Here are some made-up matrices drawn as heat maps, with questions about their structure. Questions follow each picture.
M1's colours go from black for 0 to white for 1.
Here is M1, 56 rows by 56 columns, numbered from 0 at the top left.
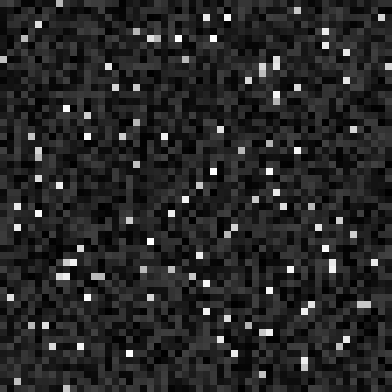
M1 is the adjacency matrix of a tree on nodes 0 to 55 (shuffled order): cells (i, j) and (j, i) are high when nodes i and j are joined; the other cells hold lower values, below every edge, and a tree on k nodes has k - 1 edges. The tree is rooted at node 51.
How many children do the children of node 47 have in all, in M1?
3
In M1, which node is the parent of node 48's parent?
18
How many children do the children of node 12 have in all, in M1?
2
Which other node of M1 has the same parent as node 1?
21
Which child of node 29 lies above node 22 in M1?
2
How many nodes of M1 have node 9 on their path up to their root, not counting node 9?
11
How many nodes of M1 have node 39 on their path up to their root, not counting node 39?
8
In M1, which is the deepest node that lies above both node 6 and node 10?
46
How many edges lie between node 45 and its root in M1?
6
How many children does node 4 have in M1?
1
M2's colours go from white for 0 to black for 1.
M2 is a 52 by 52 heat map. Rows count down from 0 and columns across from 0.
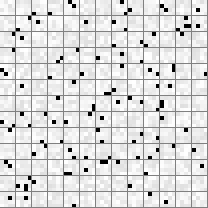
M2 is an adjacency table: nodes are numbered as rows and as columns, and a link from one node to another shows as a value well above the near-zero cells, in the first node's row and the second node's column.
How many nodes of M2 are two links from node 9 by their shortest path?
2
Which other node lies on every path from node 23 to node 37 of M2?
node 39
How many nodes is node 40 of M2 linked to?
4
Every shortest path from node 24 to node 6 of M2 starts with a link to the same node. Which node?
node 32
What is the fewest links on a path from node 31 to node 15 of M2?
7
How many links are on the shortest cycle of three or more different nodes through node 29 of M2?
3
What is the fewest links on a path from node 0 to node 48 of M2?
3
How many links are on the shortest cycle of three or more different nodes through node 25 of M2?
3
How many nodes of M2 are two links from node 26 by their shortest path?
4
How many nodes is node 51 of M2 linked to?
1
